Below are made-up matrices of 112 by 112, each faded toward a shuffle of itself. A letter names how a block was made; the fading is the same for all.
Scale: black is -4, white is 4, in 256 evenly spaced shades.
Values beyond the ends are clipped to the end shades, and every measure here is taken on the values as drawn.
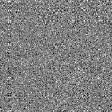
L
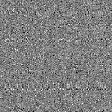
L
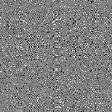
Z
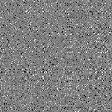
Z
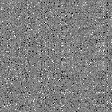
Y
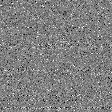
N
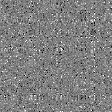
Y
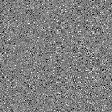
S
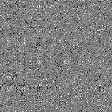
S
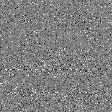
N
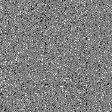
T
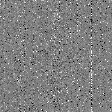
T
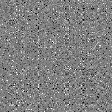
Y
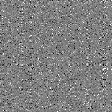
Y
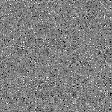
S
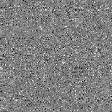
S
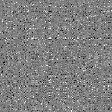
Z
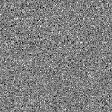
L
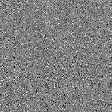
L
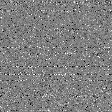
N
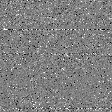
N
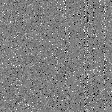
T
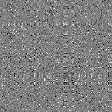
Z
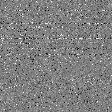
N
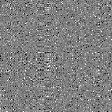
Z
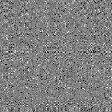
Z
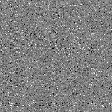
S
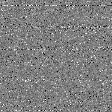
N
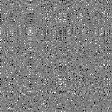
Z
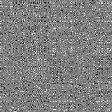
Z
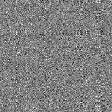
L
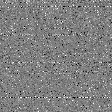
N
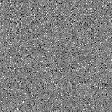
S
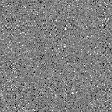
Y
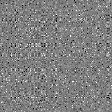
Z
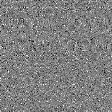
S
